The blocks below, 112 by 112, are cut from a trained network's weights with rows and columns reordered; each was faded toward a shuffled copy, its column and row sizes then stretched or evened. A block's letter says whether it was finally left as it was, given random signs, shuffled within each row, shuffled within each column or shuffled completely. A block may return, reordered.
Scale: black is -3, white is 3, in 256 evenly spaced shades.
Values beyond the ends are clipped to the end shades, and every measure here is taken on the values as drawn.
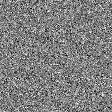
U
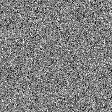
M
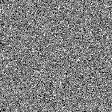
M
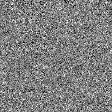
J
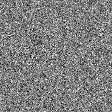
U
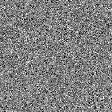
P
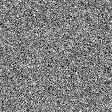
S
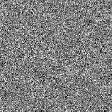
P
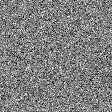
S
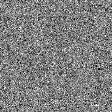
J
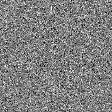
M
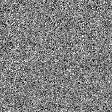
J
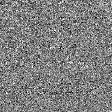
J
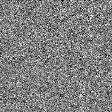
J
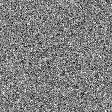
S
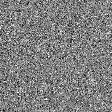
U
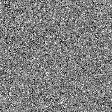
M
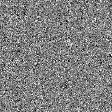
J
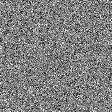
U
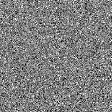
P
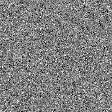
M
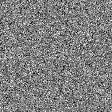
U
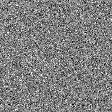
U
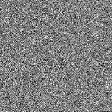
P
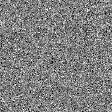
M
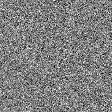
M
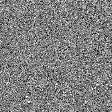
M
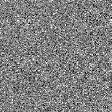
P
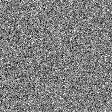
S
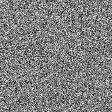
M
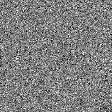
P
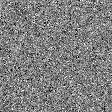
S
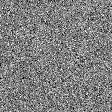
S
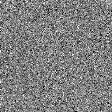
M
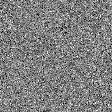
M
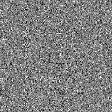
P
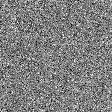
S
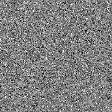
P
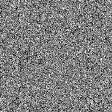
J
